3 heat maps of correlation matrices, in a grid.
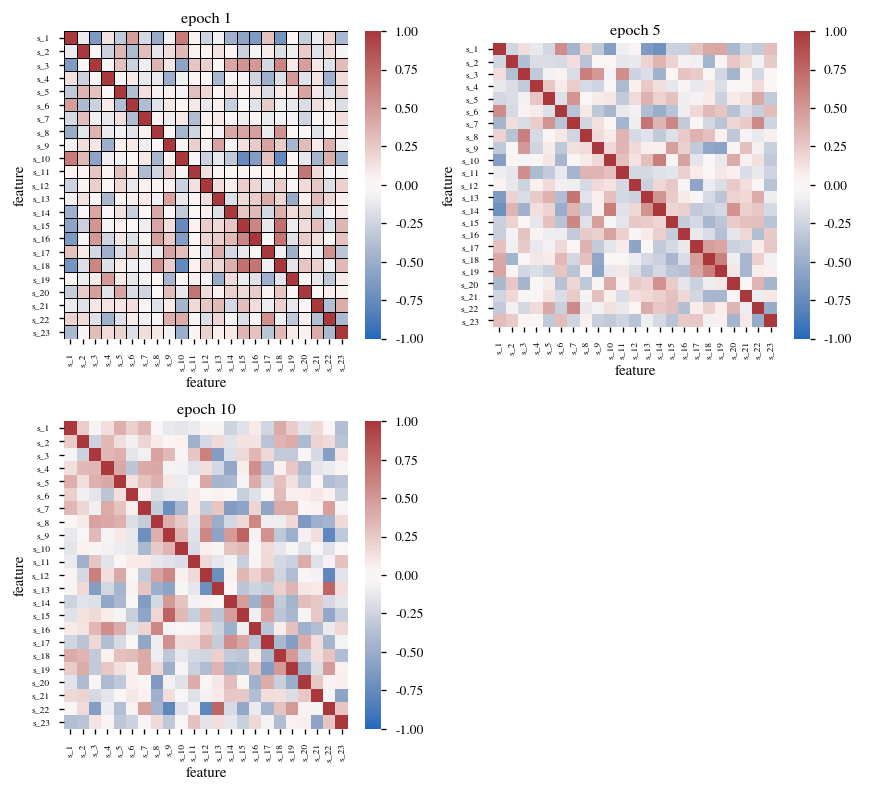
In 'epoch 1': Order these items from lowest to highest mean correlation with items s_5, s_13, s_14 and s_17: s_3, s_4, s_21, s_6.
s_4, s_6, s_21, s_3
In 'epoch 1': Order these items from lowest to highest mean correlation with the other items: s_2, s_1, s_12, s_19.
s_1, s_19, s_2, s_12
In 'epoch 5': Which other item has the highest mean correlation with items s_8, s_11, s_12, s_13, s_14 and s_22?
s_10
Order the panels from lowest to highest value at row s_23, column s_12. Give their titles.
epoch 5, epoch 10, epoch 1
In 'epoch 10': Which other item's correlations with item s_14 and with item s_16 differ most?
s_4
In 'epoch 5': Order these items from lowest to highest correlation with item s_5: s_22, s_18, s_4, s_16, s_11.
s_11, s_16, s_18, s_4, s_22
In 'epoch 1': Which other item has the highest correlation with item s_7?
s_2
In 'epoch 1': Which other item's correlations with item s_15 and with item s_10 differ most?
s_18
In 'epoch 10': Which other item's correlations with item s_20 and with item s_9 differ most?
s_8
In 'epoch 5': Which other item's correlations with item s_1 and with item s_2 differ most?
s_14
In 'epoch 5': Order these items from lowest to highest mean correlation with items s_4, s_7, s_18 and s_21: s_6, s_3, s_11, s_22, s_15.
s_11, s_3, s_6, s_15, s_22
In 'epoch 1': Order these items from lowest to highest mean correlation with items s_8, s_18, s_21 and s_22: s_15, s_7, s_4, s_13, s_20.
s_4, s_7, s_20, s_13, s_15
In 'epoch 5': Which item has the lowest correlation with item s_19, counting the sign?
s_9
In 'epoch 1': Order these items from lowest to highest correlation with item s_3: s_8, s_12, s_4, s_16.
s_4, s_12, s_8, s_16
